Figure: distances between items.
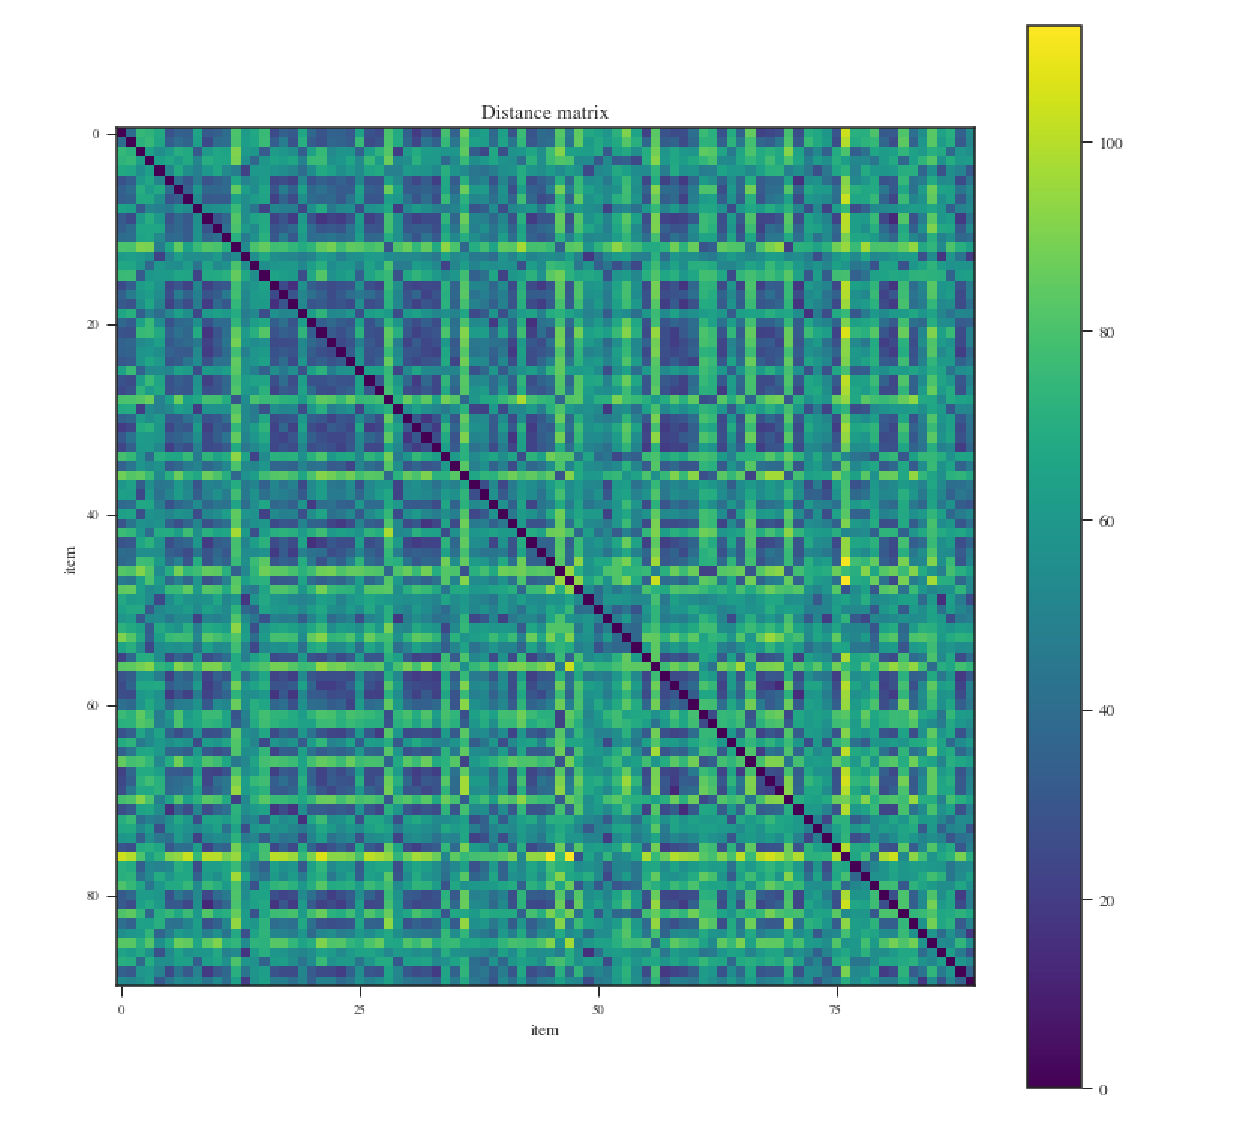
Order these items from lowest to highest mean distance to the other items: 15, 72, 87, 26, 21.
26, 21, 72, 87, 15
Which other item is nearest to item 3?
54
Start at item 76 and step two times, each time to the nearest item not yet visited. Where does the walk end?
79
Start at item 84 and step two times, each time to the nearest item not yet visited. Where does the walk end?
13
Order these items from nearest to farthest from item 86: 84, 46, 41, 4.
4, 84, 46, 41
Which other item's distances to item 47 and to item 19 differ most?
72
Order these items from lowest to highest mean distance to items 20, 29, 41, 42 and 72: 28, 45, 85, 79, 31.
31, 79, 45, 85, 28
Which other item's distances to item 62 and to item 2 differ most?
46
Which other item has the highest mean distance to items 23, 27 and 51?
76
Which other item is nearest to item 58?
69
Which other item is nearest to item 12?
70
